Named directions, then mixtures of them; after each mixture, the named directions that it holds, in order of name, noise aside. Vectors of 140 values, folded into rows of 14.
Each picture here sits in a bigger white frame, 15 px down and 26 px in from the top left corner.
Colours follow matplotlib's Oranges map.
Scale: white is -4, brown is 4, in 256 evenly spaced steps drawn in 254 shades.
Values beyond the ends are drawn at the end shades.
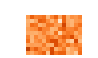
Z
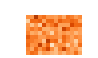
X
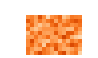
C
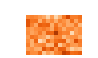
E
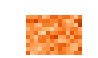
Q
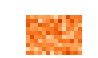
E, Z.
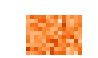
Z.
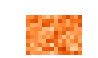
E, Q, X.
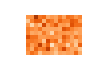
X.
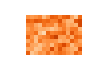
Q.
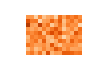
E, X, Z.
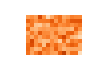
C.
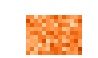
Q, X.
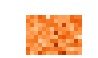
C, E, Z.
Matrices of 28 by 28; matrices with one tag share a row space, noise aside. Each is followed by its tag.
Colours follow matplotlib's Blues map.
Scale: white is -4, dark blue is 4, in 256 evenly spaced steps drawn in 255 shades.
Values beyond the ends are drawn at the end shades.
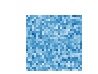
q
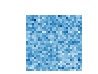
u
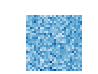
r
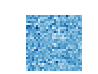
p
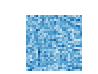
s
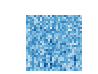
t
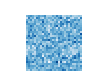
q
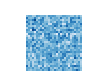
q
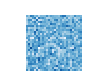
p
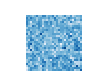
s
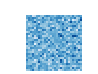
u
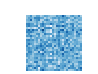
r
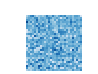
p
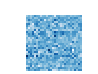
p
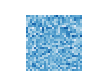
q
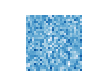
t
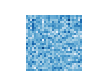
q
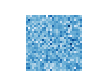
t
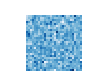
r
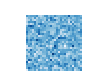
p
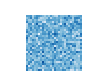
s
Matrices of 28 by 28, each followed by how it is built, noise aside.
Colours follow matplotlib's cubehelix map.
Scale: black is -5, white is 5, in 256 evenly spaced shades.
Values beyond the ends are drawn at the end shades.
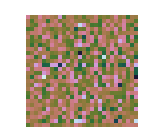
low rank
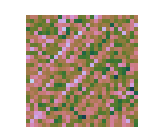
Hankel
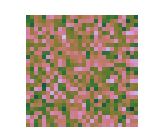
blocks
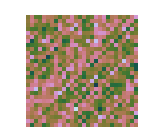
Hankel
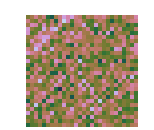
Hankel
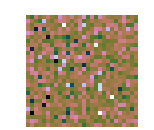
sparse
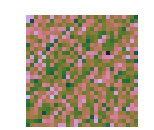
Hankel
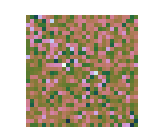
block diagonal
